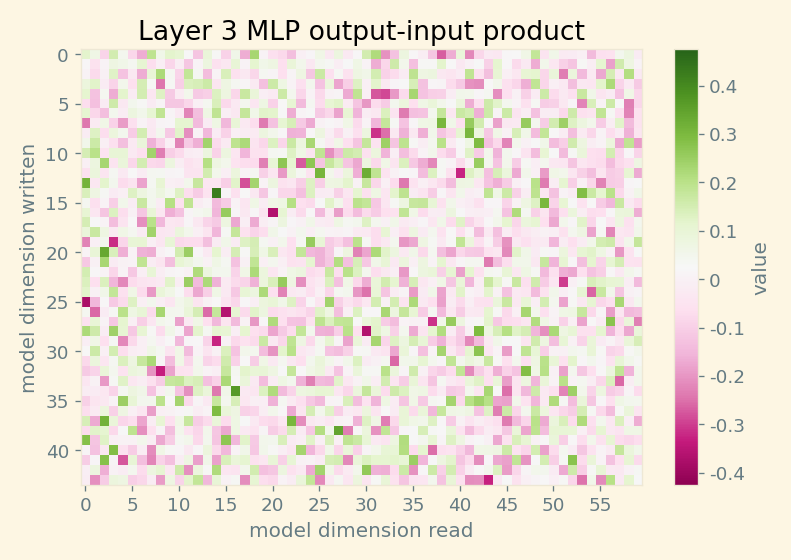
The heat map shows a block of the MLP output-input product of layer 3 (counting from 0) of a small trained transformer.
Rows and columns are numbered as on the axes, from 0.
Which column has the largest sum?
48
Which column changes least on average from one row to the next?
5
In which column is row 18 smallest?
56
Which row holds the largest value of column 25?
12
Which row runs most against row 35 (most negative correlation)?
29
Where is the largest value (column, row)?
14, 14
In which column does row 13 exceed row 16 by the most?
20
